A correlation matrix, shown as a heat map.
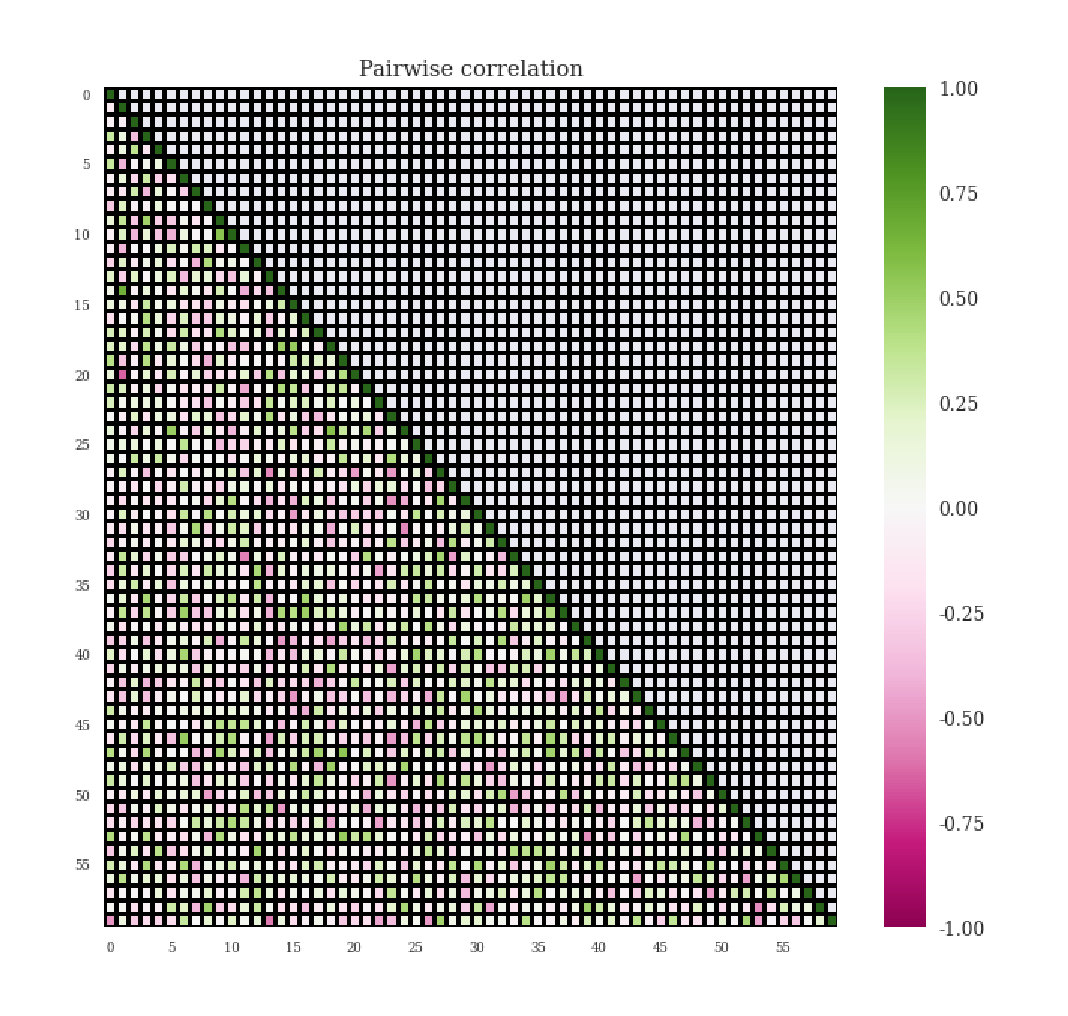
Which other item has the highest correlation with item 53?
19
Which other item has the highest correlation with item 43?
29
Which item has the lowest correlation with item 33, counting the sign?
11
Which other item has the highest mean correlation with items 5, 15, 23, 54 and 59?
24
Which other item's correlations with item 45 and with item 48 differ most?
18
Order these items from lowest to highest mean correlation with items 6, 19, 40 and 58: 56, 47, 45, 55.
56, 45, 47, 55
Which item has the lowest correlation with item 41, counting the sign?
23
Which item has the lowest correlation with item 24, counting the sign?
31
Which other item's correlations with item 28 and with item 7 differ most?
55
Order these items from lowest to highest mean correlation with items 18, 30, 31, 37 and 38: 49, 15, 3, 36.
49, 15, 3, 36
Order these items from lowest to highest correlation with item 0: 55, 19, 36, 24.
36, 24, 55, 19
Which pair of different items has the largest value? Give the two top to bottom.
1, 14
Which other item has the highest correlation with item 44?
30
